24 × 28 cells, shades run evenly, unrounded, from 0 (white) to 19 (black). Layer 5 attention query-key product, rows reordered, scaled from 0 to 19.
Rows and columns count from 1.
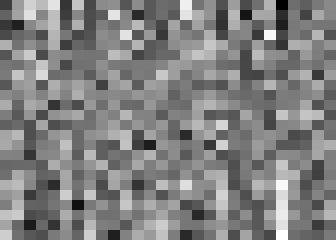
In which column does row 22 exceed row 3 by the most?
17
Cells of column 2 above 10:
10
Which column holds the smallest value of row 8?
4
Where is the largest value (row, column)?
1, 24
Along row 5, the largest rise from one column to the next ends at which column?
6
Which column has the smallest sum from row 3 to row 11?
18
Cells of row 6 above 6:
23
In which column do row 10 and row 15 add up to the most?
13
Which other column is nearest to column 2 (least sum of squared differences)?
28
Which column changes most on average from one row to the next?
12
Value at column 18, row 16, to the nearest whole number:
7
